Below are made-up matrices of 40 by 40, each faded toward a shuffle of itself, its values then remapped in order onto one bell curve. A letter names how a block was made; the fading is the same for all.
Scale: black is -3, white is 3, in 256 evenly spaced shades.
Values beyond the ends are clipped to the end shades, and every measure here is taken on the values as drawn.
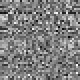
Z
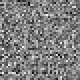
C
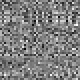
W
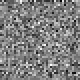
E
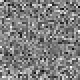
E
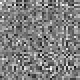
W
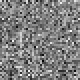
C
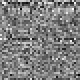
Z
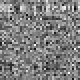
Z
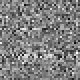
E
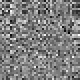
W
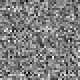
E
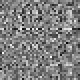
Z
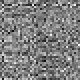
Z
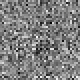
C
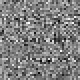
E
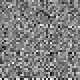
Z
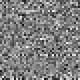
E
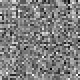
C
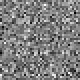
Z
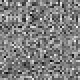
C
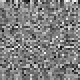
W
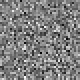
C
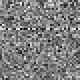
E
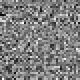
C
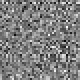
Z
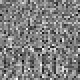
C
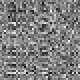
W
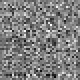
Z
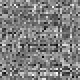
W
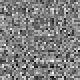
Z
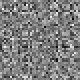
W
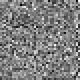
C
